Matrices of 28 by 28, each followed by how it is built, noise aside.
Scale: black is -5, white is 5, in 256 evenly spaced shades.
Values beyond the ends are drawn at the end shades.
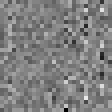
uneven columns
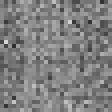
blocks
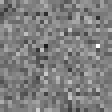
uneven columns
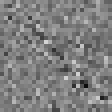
banded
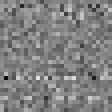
uneven rows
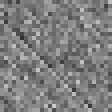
Toeplitz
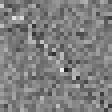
banded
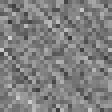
Toeplitz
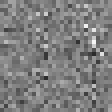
uneven columns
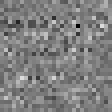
uneven rows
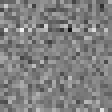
uneven rows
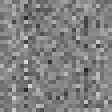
uneven columns
